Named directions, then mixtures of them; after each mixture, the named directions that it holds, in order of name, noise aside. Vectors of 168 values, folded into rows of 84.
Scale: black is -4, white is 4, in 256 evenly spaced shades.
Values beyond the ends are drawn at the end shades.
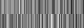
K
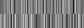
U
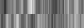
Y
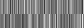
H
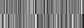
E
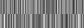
E, H, U.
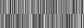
H, U.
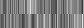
H, Y.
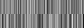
E, H, K.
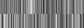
E, U, Y.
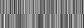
E, H, U.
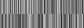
E, H, K.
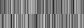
K, U, Y.
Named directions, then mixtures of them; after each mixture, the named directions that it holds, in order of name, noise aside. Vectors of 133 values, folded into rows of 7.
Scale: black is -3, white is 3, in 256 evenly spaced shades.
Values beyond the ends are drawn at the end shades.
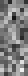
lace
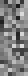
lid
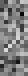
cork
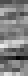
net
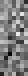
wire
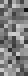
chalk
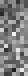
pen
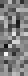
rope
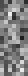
lace.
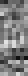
lid, net.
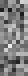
cork.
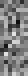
rope.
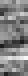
net.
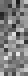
pen, wire.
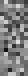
cork, lid, rope.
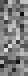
cork.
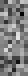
cork.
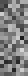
cork, lace.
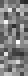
cork, net, rope.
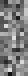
cork, lace, lid.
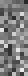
pen, wire.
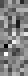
rope.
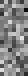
chalk.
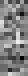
lid, net.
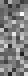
lid, pen, wire.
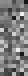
pen, wire.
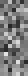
rope.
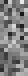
chalk, cork.
